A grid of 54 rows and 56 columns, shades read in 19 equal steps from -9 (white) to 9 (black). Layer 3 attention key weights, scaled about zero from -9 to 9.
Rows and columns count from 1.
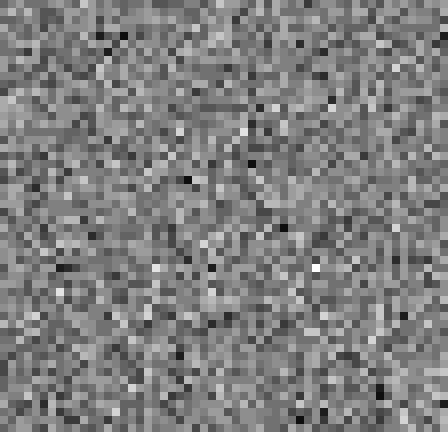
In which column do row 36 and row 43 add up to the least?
47
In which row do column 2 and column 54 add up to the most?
53
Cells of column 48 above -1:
31
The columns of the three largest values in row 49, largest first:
48, 24, 41
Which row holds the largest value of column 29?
40
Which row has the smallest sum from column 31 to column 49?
26
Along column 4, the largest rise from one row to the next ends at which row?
51
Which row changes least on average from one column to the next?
15
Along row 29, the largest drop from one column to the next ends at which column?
50
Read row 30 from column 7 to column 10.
2 -1 -2 0
